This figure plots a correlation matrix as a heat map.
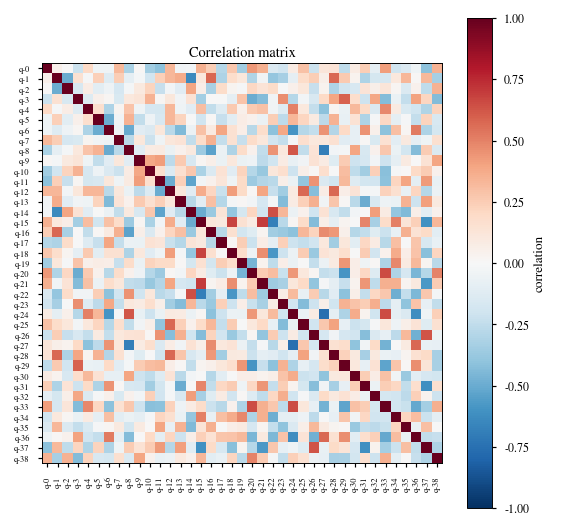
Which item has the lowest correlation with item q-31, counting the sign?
q-37
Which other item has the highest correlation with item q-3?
q-29
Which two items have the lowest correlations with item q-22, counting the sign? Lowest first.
q-15, q-18
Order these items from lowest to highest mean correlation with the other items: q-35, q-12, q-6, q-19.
q-6, q-35, q-19, q-12
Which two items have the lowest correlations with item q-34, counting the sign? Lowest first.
q-22, q-14
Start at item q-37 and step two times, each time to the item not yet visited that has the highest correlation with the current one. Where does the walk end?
q-11
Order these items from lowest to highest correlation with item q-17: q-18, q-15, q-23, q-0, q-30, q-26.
q-0, q-26, q-30, q-18, q-15, q-23
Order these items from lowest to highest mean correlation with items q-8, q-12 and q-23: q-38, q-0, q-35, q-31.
q-35, q-38, q-0, q-31
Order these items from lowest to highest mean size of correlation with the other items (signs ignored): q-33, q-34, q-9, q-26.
q-9, q-34, q-26, q-33
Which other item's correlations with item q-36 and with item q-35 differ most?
q-26
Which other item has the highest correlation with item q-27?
q-36
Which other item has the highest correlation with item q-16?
q-1
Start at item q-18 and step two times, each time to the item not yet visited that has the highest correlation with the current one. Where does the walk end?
q-21
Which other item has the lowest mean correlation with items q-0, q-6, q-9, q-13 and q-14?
q-8
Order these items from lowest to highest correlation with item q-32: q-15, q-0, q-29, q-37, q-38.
q-15, q-38, q-0, q-37, q-29
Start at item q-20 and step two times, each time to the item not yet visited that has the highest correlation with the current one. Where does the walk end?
q-24
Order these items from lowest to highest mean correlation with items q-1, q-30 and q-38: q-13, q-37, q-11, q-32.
q-32, q-37, q-11, q-13
